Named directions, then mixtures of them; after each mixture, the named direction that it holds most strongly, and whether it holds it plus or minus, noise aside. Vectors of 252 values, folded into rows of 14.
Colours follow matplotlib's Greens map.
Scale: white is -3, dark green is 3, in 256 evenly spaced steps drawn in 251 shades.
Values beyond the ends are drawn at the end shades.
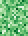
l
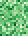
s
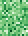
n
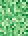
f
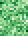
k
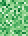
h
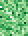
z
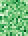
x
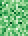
l, minus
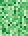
h, plus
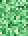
l, minus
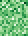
h, minus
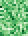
z, minus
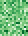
n, minus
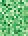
h, plus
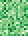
n, plus
